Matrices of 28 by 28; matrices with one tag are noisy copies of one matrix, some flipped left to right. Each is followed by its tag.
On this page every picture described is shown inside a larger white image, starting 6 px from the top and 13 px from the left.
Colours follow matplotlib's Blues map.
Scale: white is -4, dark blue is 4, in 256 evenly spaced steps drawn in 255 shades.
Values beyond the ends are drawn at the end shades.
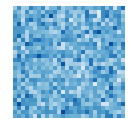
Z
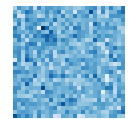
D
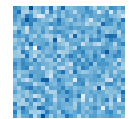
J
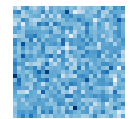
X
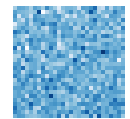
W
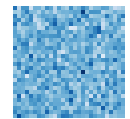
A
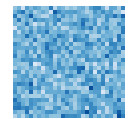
A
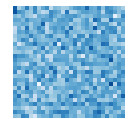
D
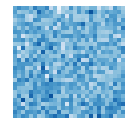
W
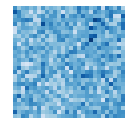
D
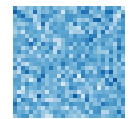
D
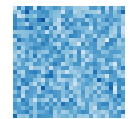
D
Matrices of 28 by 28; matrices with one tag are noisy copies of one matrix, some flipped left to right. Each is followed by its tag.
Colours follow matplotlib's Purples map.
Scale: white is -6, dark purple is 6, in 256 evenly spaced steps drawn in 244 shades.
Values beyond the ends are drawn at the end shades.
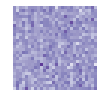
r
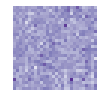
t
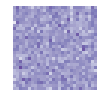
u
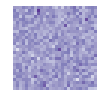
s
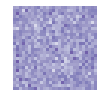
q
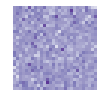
s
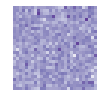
s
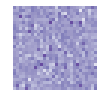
r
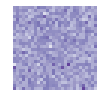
r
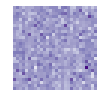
t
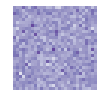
q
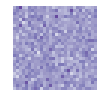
s
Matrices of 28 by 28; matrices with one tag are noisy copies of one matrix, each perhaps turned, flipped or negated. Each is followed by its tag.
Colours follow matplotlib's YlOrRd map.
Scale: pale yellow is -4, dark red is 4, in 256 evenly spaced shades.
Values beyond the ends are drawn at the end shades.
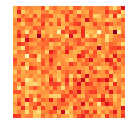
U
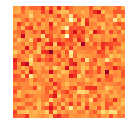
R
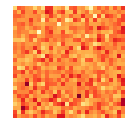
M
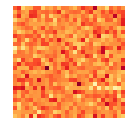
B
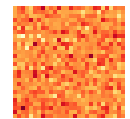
B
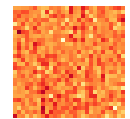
B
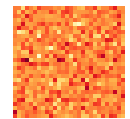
R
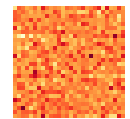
B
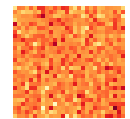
B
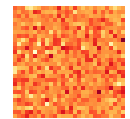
M
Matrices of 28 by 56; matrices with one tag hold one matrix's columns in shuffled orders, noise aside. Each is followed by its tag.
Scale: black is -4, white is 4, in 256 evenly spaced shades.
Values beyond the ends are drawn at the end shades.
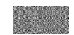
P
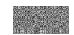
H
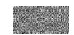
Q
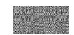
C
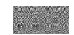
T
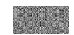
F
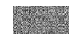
C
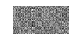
F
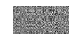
C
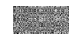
Q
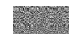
T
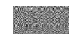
T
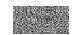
C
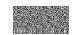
H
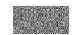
F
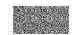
Q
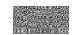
H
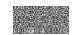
H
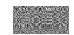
T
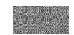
C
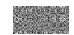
Q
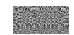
T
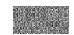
F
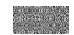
Q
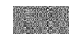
F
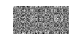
Q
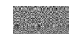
T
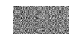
P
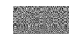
T
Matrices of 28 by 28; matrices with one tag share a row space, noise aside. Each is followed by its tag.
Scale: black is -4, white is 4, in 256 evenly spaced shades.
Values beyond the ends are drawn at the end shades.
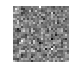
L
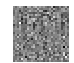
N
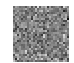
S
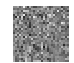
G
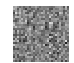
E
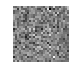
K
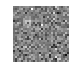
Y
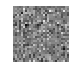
G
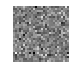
G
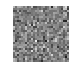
S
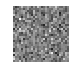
E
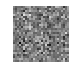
G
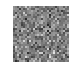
K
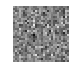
N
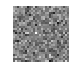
E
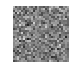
E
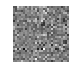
S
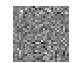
N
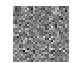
E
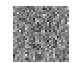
K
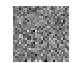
N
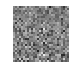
G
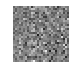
N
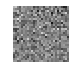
L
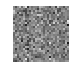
K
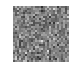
K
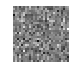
G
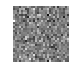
K
